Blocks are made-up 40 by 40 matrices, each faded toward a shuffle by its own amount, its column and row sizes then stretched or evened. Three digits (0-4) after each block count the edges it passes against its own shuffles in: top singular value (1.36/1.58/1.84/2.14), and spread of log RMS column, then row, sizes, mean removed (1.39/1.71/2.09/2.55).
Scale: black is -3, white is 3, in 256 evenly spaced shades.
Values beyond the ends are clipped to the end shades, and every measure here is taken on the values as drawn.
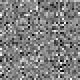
3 2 0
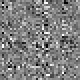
2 3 2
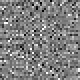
3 0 0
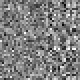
3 2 0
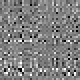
4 3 4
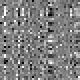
4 3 2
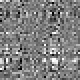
3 3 3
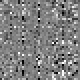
3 4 1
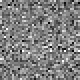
2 0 1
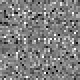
2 0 1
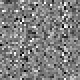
1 2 0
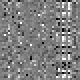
4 4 0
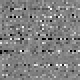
1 0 4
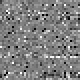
2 1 3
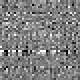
3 0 4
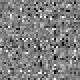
1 2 2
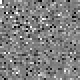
0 0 1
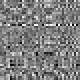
4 1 4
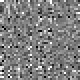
2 3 1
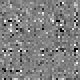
1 3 3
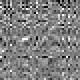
4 3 3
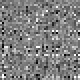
2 3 3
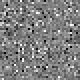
0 1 1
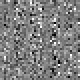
1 4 0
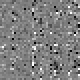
1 3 0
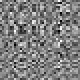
4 4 2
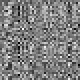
4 3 2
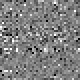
2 2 2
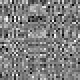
4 2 2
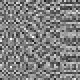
4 1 2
